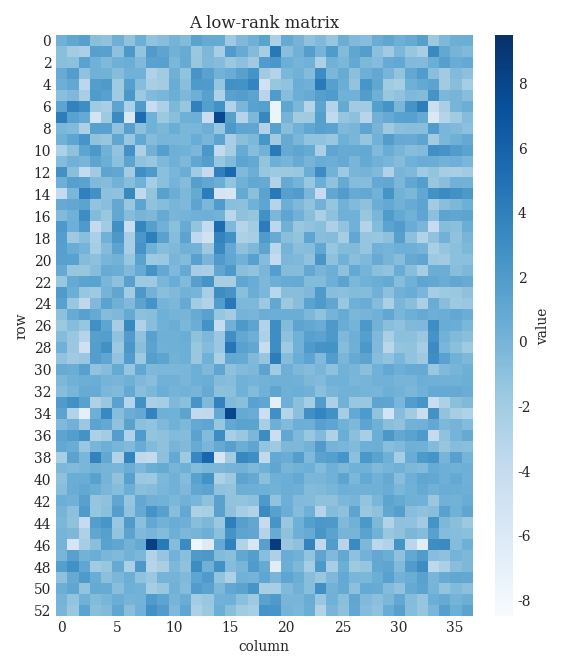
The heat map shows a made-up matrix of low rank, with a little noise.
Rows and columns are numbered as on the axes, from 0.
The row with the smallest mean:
7
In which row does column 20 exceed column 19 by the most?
6
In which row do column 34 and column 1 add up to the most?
14
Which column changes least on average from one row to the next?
10
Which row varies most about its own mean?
46
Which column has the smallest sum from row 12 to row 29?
13
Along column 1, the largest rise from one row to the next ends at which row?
47
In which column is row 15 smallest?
19
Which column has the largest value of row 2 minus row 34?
2
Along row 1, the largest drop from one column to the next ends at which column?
20
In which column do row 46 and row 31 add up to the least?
12
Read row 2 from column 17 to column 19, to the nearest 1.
-2 2 2
